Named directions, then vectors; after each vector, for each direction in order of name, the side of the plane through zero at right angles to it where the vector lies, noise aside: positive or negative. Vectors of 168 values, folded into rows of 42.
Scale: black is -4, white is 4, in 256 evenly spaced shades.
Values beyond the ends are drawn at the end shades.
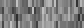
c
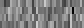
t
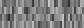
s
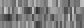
positive, positive, negative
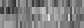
positive, positive, negative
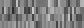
positive, positive, negative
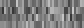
positive, positive, negative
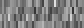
positive, negative, positive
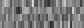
negative, negative, negative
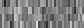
negative, positive, positive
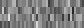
negative, negative, positive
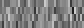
positive, negative, positive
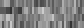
positive, negative, negative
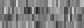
positive, positive, negative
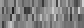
positive, positive, negative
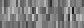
negative, negative, positive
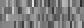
negative, negative, negative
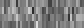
negative, negative, positive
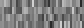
negative, negative, negative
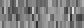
positive, positive, negative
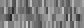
positive, positive, negative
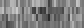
negative, negative, positive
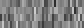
negative, positive, negative
